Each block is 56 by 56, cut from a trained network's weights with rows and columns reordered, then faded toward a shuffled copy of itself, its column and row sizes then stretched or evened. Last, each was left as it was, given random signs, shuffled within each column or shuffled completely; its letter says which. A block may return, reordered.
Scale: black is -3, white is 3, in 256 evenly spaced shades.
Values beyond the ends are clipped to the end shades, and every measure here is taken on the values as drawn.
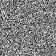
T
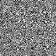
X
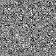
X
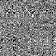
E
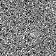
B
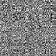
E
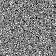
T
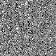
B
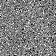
T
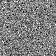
T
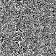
B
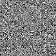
X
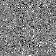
X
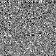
X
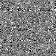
X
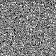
T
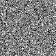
B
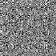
E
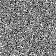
T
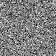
T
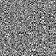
E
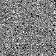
B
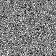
T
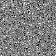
B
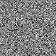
X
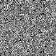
X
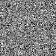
X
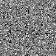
X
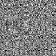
E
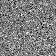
T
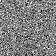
T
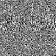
E
